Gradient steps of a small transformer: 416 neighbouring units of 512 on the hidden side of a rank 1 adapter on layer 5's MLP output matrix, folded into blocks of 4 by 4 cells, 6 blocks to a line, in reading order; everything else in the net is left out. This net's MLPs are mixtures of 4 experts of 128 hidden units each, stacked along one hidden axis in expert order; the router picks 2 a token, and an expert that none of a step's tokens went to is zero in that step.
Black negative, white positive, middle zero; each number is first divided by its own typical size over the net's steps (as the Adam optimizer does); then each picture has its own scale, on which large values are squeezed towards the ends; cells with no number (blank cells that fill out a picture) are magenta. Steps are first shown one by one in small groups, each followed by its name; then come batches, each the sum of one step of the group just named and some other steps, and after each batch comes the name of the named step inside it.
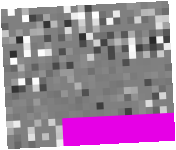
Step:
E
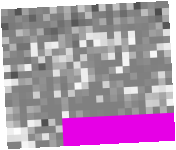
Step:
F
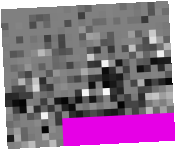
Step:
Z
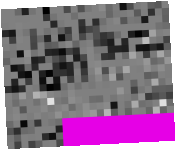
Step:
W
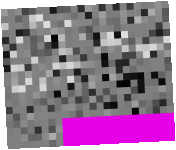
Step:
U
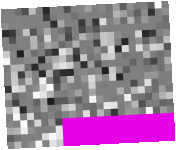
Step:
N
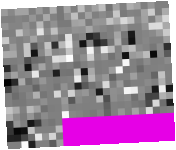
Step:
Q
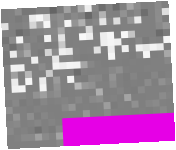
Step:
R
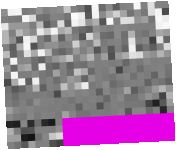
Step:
E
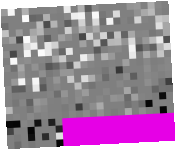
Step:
E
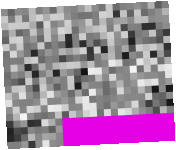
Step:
R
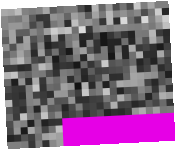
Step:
Z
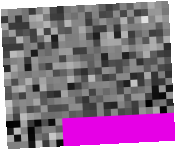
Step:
U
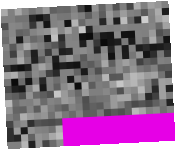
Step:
Q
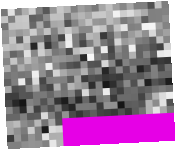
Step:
Z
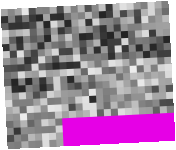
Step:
Q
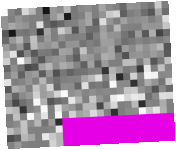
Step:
N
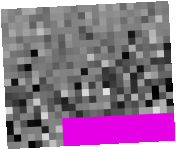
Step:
Z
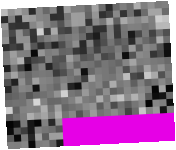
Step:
Q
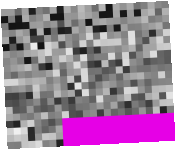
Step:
F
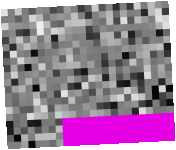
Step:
U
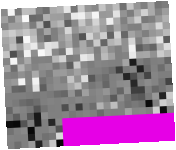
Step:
E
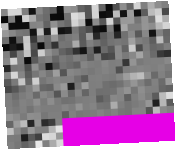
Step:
E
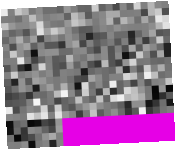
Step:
Q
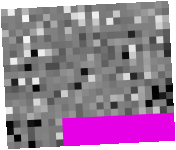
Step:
E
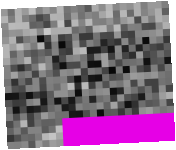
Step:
Z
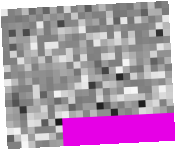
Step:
F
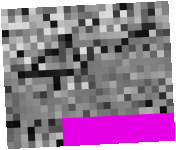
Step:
W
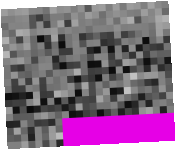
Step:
Z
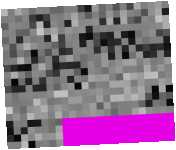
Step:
Q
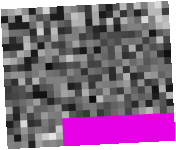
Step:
Q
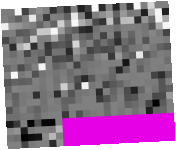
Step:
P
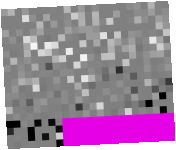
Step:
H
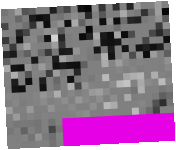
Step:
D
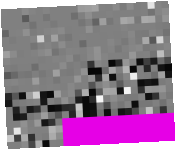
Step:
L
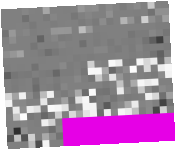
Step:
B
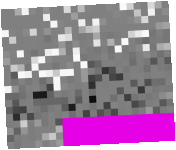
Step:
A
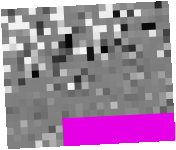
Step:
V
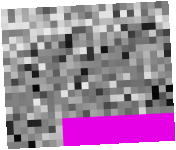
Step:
V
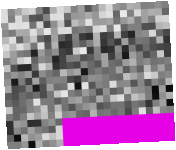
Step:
V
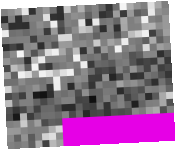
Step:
A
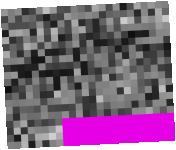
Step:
L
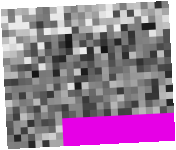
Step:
V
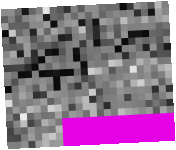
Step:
B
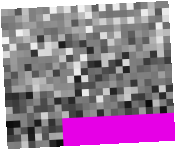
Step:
H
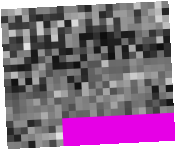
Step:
D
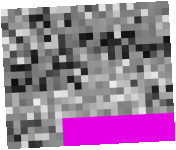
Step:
D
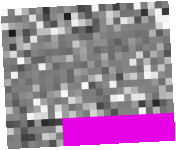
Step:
P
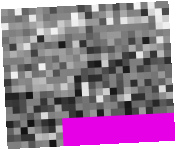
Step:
P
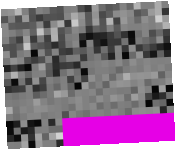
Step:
D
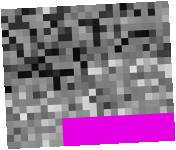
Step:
B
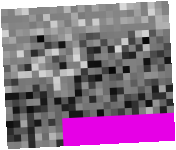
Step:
A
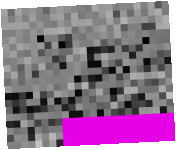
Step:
V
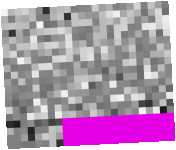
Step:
H
